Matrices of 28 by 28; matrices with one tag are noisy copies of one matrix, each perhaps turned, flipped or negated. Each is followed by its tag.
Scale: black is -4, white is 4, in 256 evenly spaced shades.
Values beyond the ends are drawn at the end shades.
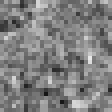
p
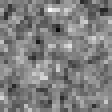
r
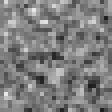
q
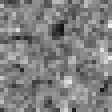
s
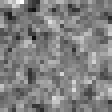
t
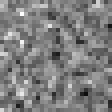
q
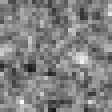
s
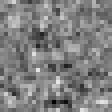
r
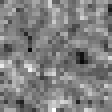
s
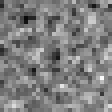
q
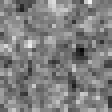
s
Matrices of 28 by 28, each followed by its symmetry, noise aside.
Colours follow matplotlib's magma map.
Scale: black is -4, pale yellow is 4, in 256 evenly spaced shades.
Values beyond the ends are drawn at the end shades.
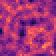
symmetric.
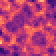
symmetric.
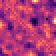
symmetric across the other diagonal.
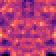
mirrored left to right.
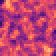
same after a half turn.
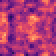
mirrored top to bottom.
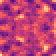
mirrored top to bottom.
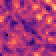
symmetric across the other diagonal.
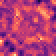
symmetric across the other diagonal.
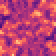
same after a half turn.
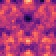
mirrored left to right.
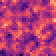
antisymmetric.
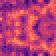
mirrored top to bottom.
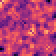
symmetric.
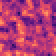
antisymmetric.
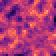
symmetric.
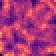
symmetric across the other diagonal.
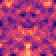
mirrored left to right.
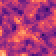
symmetric across the other diagonal.
